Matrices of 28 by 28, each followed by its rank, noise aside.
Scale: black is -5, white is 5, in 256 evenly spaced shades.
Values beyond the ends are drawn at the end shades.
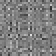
four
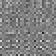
three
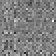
four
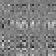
two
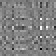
two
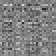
four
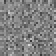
six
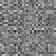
four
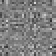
three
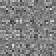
four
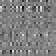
two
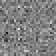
six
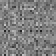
four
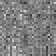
four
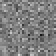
four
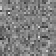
four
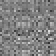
three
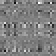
three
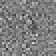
six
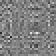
three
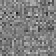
six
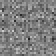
six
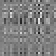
two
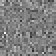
six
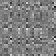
two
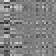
two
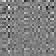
two
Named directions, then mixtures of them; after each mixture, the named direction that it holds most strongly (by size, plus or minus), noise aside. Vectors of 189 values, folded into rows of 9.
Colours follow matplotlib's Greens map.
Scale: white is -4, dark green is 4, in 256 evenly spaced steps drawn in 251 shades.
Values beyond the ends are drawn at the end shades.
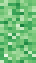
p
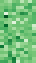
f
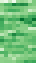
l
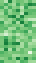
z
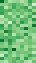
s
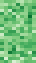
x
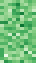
p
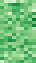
p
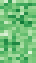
z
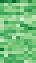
l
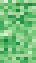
z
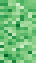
p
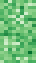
z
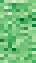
s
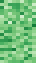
s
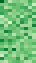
s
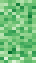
x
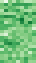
z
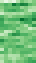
l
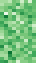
f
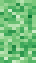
x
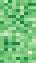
z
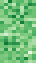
z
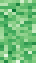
x
